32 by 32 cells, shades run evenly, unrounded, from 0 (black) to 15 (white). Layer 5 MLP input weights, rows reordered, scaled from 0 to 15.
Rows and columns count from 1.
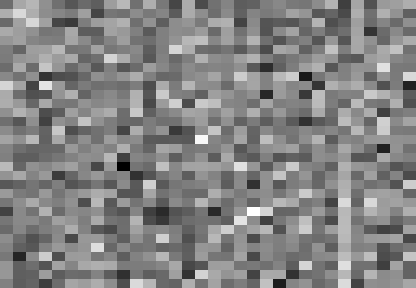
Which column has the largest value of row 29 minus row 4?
29
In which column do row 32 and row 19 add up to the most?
27
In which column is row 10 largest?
4
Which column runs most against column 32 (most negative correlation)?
1
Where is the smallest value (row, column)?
19, 10
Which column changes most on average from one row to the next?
32
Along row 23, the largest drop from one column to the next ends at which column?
28
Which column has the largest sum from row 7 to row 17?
16
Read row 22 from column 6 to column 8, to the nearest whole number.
8 9 10
